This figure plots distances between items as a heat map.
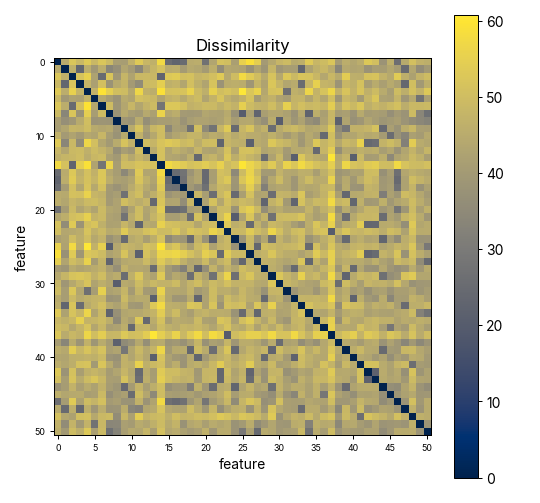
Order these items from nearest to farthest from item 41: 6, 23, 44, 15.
15, 44, 23, 6
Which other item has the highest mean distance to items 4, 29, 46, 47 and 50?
14
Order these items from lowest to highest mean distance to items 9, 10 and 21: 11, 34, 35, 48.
35, 34, 48, 11
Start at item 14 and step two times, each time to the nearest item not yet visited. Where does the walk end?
6
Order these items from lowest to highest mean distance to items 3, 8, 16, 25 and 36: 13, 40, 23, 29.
40, 13, 29, 23
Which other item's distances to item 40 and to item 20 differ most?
13
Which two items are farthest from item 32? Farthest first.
37, 14
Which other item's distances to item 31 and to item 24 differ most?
21
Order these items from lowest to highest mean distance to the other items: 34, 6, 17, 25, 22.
17, 34, 22, 25, 6
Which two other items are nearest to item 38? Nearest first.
8, 30
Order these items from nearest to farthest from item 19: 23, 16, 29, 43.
43, 16, 29, 23
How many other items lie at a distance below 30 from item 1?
3
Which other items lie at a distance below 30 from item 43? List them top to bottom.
11, 22, 26, 42
